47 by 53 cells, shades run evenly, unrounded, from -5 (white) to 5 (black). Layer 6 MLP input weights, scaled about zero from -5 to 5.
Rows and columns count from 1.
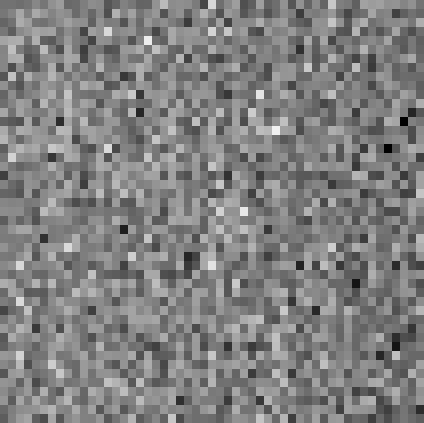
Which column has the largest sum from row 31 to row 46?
45
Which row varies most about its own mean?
30
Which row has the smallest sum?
15
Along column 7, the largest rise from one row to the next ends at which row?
18
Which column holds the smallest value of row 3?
42
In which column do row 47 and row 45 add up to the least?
22
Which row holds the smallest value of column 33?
11
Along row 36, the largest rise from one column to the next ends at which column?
34
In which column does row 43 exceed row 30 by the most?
3
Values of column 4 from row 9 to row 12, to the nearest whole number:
-2 0 0 -1
